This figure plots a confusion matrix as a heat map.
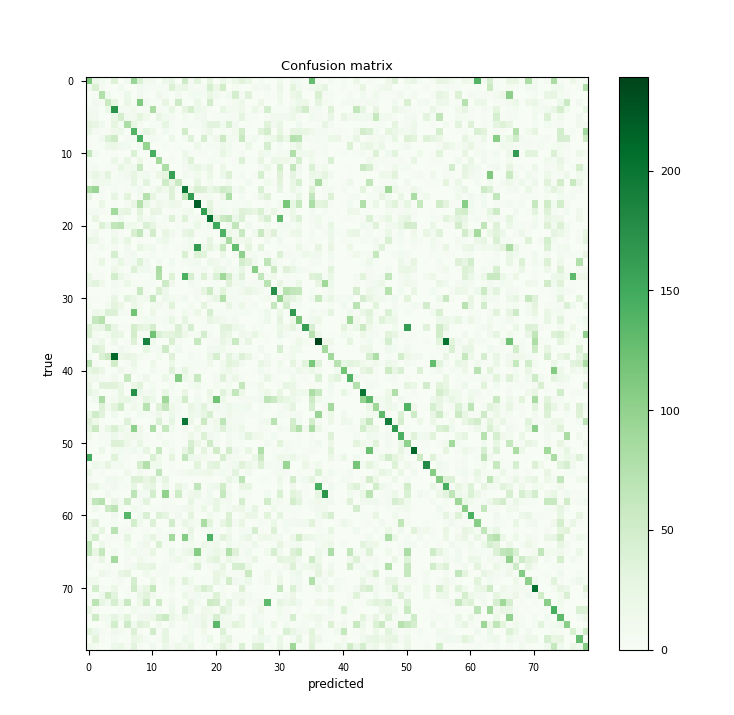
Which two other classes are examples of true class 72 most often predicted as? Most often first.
28, 65
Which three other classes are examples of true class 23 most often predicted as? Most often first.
17, 66, 21
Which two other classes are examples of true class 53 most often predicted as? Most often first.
42, 31
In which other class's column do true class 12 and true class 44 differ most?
20
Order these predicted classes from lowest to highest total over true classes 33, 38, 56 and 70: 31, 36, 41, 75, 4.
31, 75, 41, 36, 4
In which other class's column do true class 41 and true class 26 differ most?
14
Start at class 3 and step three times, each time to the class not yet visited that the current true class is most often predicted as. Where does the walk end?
0
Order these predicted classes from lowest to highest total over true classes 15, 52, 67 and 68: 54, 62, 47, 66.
66, 54, 62, 47
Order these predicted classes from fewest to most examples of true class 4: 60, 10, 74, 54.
60, 54, 74, 10
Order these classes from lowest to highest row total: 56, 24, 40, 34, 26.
24, 26, 40, 56, 34
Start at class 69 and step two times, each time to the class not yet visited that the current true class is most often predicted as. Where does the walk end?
10
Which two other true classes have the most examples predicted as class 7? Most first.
43, 32
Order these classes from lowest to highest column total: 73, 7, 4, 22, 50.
73, 22, 50, 7, 4
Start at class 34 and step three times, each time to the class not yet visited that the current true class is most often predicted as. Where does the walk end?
37
